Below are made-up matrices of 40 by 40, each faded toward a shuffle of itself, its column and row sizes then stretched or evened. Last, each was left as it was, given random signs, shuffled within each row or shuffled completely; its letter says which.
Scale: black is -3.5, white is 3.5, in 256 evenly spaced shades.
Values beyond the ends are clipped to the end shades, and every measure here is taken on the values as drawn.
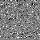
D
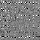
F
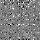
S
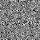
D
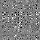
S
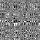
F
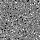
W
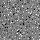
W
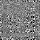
S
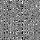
F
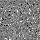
W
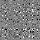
S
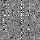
S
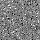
W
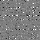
D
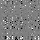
F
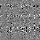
S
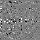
S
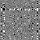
F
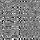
F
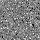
W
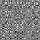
F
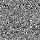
D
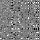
F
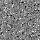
W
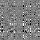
F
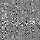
S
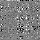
S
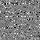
D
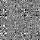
S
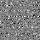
D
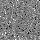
W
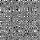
F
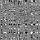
F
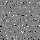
D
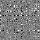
S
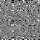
F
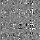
S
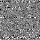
D
